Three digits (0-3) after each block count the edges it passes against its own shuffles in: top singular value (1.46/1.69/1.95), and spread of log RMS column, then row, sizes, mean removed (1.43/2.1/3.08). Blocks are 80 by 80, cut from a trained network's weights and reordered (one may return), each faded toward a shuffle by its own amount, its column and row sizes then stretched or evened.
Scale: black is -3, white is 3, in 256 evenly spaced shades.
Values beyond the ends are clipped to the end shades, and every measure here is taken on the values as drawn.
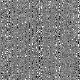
0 3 0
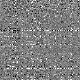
2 2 2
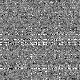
3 0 2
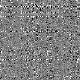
3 2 2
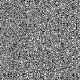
2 1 0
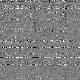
3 1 3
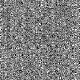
2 1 1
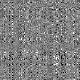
2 2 2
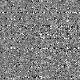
0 1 2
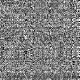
3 2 0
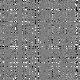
3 3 2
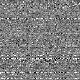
3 0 2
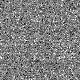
0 0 0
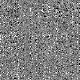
0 2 1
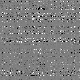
0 2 3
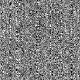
1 2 0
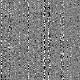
1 3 0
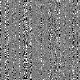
2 3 0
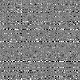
3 1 3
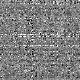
2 1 2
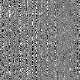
1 3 1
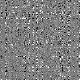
0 3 2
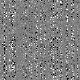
1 3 1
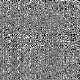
2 2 2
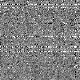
3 1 2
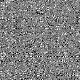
2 0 2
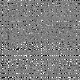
1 2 3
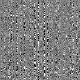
1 3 1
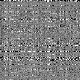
2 0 3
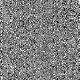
1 2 0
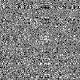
3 1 2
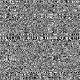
3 0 2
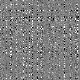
1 3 2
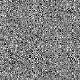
2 2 1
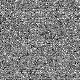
1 0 0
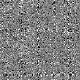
1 2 1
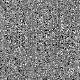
0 1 0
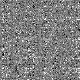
1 2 0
